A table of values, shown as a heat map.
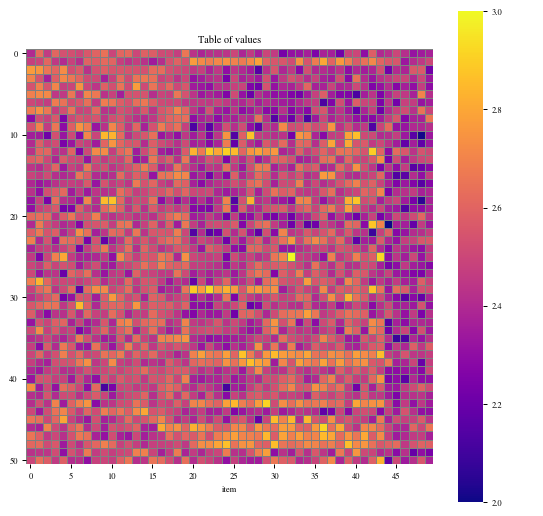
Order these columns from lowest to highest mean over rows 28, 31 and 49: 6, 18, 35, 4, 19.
4, 19, 35, 18, 6
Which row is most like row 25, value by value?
17
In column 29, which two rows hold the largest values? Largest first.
43, 47
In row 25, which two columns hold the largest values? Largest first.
32, 43
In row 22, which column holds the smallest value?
42
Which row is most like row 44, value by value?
6
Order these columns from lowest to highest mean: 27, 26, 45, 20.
45, 20, 26, 27
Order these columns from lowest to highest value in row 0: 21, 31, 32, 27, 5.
31, 32, 21, 27, 5
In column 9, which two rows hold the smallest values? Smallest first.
41, 23
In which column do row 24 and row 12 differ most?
25
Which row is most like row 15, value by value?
35
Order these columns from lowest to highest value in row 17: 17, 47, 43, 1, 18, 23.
1, 23, 47, 18, 17, 43
